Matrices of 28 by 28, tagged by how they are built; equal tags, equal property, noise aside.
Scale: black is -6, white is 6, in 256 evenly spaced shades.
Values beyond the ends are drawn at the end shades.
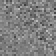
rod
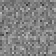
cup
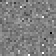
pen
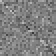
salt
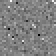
pen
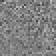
rod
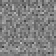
cup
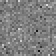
pen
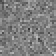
salt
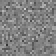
cup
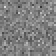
cup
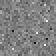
pen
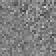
rod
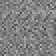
cup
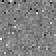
pen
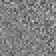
rod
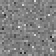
pen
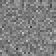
cup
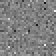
pen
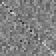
salt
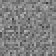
cup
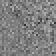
rod
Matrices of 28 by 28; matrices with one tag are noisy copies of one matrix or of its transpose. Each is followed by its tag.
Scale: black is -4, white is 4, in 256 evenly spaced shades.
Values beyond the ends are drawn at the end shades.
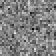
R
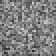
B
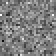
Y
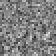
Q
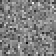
B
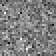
B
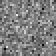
B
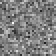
R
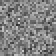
Y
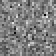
B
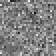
R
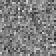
R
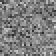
R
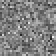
Y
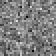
B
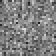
B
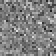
Y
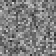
R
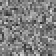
Y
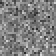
R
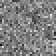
R
